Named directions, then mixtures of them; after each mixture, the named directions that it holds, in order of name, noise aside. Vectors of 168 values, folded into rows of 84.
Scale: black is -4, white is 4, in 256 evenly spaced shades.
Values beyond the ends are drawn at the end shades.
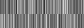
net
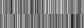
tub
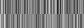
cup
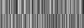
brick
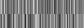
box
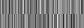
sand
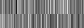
brick, net, tub.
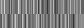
box, brick, sand.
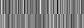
cup, sand.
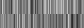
tub.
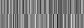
sand.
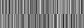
sand.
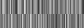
brick.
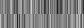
brick, cup, tub.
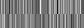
brick, cup, sand.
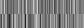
box.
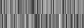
box, net, tub.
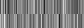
box, cup, net.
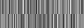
sand.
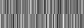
cup, sand.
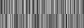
box, brick.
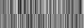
brick, tub.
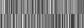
box, brick, tub.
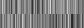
brick, tub.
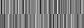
cup, sand.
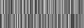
box, sand, tub.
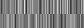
cup, net, sand.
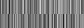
sand.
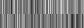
tub.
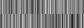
brick, tub.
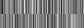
cup, net, tub.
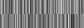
box, sand, tub.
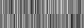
tub.
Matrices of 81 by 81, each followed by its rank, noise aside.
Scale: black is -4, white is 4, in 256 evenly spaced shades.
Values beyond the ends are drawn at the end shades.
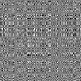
four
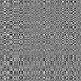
two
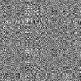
eight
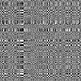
two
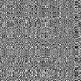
six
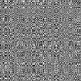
four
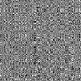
six
